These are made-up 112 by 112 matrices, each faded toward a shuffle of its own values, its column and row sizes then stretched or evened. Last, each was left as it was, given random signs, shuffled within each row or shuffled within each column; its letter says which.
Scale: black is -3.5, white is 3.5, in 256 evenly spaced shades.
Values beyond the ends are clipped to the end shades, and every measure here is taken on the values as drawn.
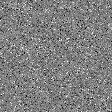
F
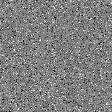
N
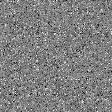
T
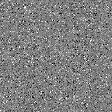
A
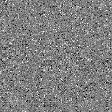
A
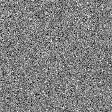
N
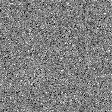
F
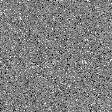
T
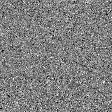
F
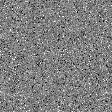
N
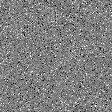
N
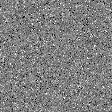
N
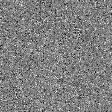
N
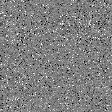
A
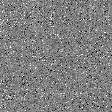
A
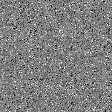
N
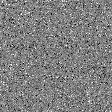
F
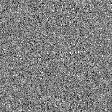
A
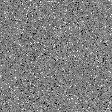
N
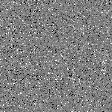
T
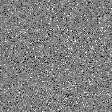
A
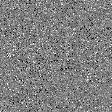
T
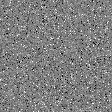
N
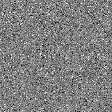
A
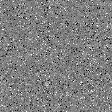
T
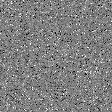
F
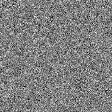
A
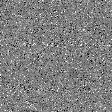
T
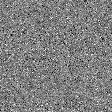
F
